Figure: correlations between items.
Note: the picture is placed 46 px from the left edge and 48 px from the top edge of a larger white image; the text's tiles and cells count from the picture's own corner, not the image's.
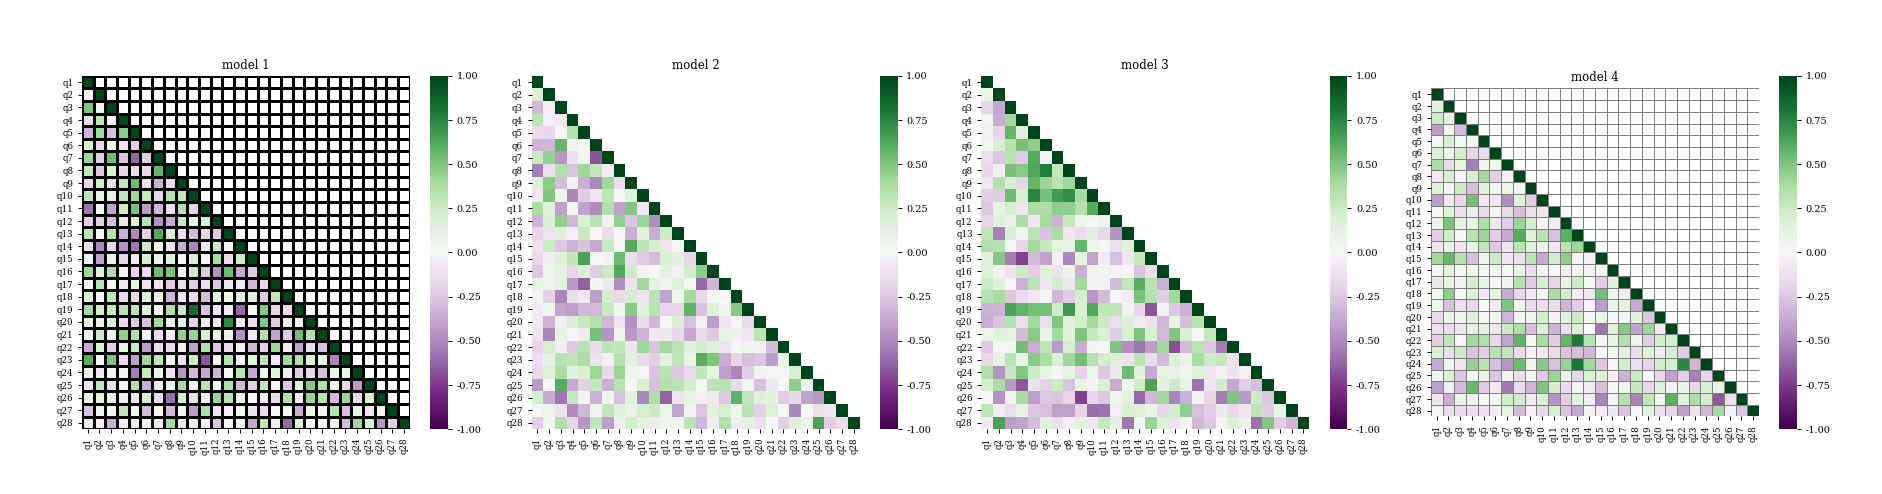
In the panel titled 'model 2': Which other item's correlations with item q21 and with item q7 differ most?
q6
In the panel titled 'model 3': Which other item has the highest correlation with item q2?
q28
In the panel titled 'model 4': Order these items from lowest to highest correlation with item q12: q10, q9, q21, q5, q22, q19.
q19, q21, q10, q9, q5, q22
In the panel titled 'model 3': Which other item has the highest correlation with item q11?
q10
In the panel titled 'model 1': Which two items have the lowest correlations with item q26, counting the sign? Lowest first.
q8, q28
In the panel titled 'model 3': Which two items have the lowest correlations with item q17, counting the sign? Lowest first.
q22, q26
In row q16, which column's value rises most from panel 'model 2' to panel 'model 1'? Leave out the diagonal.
q20
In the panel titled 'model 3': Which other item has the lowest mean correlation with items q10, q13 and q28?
q27
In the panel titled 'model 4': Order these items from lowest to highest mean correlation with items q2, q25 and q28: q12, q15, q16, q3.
q3, q16, q12, q15
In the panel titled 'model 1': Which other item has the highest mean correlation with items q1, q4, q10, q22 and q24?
q19
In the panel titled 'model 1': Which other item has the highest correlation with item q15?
q12
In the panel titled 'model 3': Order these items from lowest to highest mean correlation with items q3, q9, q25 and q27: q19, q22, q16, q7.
q22, q16, q19, q7
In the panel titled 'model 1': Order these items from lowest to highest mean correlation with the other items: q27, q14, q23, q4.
q14, q27, q4, q23
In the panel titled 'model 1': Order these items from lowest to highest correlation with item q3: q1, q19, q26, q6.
q6, q26, q19, q1
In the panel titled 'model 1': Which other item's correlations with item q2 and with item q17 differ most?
q21
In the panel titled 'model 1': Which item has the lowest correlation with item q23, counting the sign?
q11
